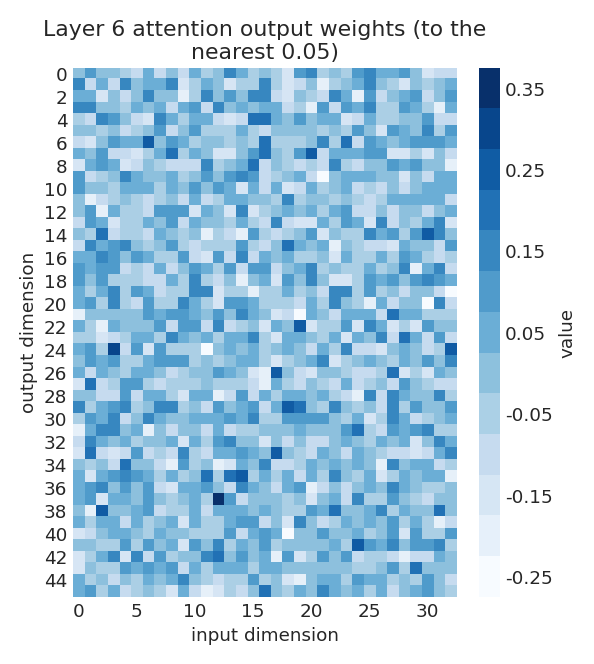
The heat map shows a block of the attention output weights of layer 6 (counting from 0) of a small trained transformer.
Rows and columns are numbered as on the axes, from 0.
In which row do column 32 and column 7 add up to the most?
24
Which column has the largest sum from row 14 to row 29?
3
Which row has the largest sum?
29
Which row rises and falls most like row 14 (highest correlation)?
18
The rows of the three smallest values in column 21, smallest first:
9, 1, 14
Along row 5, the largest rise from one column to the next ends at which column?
27
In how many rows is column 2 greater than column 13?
19
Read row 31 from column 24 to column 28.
0.2 -0.05 -0.1 0.1 0.05
